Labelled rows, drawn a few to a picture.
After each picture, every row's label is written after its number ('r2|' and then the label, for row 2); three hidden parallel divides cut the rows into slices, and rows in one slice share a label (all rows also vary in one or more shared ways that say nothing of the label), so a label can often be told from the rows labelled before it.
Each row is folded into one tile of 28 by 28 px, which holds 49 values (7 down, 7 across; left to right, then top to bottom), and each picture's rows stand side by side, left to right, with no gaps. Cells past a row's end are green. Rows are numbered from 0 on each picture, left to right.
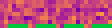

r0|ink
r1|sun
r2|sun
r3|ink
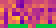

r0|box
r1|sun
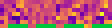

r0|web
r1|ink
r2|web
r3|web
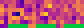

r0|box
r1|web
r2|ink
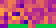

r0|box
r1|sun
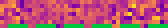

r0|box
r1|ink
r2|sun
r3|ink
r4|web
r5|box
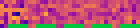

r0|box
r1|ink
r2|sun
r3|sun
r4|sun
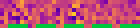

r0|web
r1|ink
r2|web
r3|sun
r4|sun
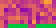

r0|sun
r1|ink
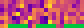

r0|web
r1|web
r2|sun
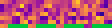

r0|web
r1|web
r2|web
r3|box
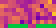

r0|sun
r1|ink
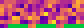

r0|box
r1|web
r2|web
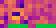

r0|box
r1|sun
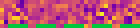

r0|box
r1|sun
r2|sun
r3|web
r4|web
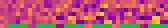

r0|ink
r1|sun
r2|box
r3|web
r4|ink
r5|box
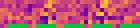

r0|sun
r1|web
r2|ink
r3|web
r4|sun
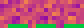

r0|ink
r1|ink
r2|sun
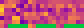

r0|box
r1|ink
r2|sun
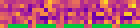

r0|ink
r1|web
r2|ink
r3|web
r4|web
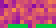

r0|ink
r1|ink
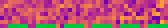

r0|sun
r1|sun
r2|sun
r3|sun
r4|sun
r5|web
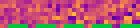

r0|sun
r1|sun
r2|web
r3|ink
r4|box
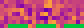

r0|sun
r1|web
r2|sun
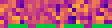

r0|box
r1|sun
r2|web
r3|box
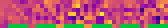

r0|sun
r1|ink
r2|web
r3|web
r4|ink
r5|web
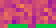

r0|ink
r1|sun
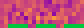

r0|ink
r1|sun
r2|ink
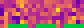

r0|web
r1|ink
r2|box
